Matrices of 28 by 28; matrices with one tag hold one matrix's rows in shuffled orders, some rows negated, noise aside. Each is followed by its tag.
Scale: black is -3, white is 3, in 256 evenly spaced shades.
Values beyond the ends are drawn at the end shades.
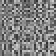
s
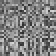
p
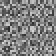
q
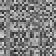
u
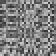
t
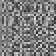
s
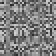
u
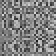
s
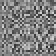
s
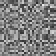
p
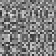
q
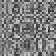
s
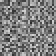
q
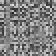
u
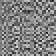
s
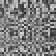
p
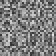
q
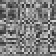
t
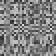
u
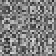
q
